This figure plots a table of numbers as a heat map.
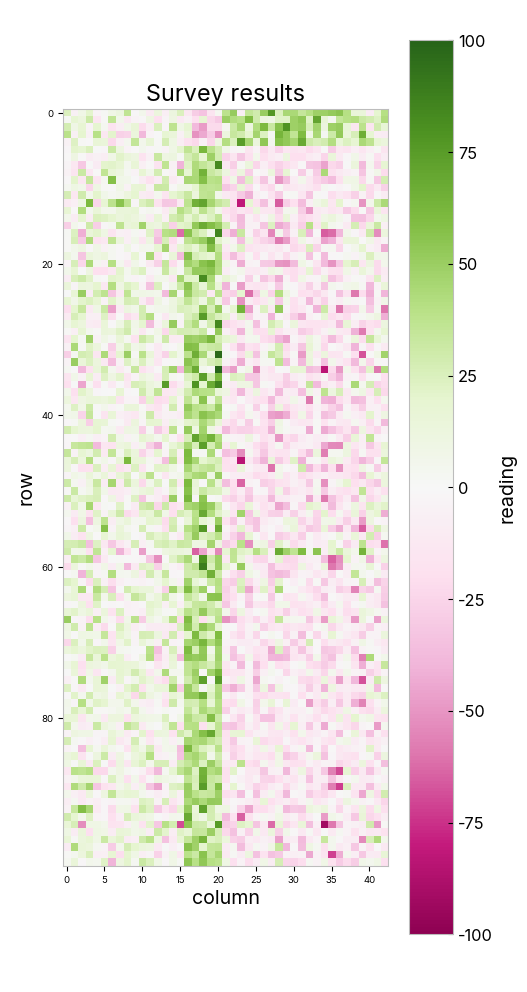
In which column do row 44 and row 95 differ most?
12
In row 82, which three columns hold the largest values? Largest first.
19, 18, 17
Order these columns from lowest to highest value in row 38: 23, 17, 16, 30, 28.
28, 23, 30, 17, 16
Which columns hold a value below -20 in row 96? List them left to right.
13, 22, 23, 28, 31, 39
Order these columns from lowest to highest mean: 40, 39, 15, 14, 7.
39, 40, 15, 7, 14
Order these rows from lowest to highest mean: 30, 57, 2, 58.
57, 30, 58, 2
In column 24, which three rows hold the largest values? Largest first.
1, 4, 0
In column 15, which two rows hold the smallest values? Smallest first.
94, 16
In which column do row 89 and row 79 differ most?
36
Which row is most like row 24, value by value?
63
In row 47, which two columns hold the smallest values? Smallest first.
27, 36
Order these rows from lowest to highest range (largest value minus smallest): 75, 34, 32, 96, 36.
96, 36, 75, 32, 34
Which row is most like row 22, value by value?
5
